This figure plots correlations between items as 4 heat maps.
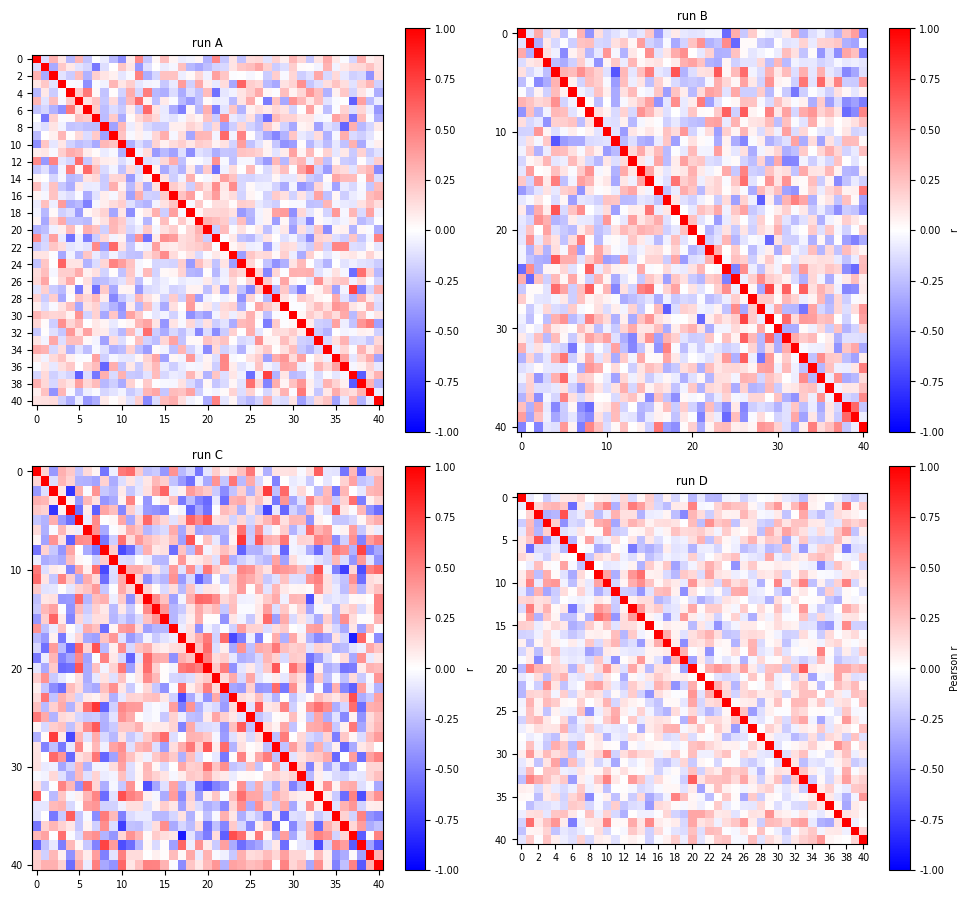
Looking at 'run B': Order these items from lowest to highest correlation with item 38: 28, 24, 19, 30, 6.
24, 30, 28, 6, 19
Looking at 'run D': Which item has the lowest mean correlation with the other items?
6
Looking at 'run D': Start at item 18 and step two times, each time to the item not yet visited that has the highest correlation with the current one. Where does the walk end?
40
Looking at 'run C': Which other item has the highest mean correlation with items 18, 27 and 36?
2
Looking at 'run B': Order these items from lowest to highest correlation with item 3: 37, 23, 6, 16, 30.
23, 6, 37, 16, 30
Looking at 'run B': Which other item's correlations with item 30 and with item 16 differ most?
7
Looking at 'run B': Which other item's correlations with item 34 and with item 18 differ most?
40
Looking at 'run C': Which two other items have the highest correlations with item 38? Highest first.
8, 17
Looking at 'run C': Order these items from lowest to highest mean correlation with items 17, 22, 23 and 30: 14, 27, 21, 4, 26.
26, 27, 14, 4, 21
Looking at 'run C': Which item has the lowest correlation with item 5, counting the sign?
4
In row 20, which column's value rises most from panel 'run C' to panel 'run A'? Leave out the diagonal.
4
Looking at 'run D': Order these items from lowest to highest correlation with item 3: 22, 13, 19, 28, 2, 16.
2, 28, 19, 16, 13, 22
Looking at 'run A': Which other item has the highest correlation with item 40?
21
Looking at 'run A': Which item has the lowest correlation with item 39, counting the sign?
2
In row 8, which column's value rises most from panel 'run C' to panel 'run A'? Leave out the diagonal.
10
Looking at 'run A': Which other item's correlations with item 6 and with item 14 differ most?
4
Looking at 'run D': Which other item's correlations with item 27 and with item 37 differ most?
18
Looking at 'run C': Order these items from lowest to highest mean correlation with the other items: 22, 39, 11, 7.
22, 11, 39, 7
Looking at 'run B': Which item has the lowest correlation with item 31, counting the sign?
13
